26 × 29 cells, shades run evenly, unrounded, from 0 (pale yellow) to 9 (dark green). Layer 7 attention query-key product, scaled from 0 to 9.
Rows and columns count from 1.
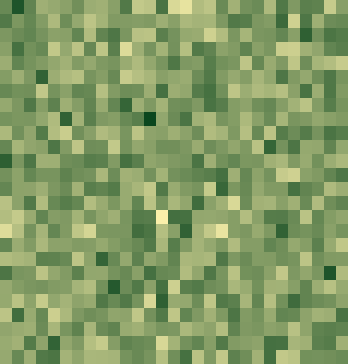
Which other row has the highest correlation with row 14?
22
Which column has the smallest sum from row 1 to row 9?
25
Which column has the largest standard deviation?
14
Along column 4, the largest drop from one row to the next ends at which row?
7
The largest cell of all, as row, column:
9, 13
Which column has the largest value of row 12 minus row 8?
1
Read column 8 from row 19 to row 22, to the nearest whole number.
4 4 3 4
